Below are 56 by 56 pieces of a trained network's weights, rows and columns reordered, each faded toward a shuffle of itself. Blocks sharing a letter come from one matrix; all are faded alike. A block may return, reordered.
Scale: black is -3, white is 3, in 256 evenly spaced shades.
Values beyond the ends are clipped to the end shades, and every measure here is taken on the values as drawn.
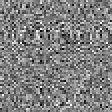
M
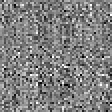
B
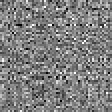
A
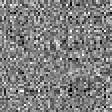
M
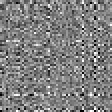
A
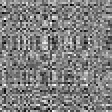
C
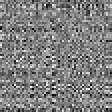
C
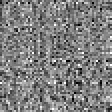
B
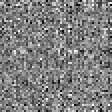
B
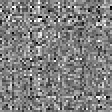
B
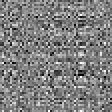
C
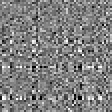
A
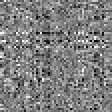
B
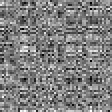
C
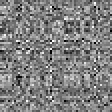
C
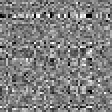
A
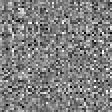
B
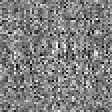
B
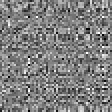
C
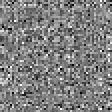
B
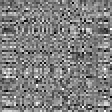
C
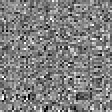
B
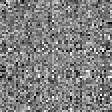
B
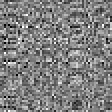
M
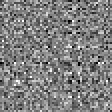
M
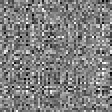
A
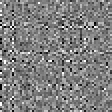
M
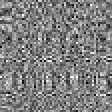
M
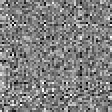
B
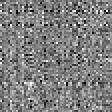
B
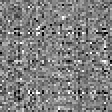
B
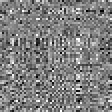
A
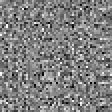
B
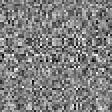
M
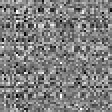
C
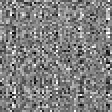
M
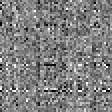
B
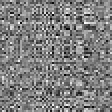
C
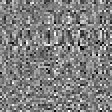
A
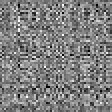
C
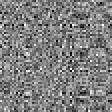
M
